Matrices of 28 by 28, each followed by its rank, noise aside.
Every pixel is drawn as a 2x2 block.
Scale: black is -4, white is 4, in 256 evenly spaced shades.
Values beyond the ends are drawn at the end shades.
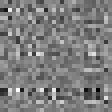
three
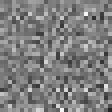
six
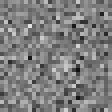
seven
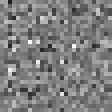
six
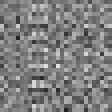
three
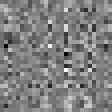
four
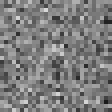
seven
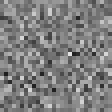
seven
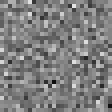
seven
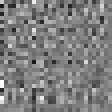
three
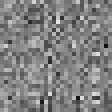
six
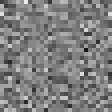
five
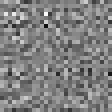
five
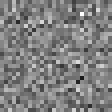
seven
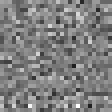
six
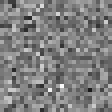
seven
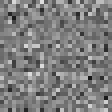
seven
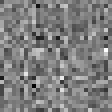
three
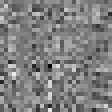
four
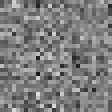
six
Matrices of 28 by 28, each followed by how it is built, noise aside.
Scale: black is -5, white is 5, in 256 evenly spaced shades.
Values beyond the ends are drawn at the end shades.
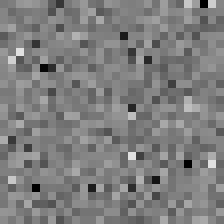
sparse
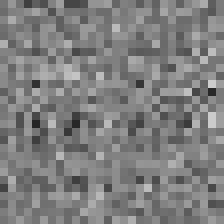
low rank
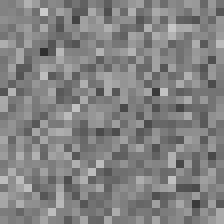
Hankel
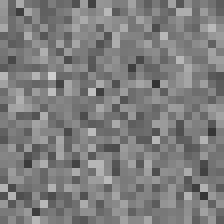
Toeplitz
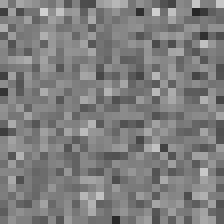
low rank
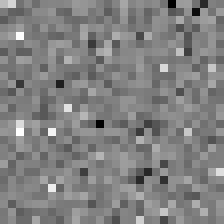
sparse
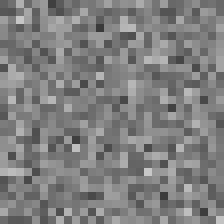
noise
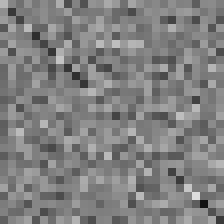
diagonal
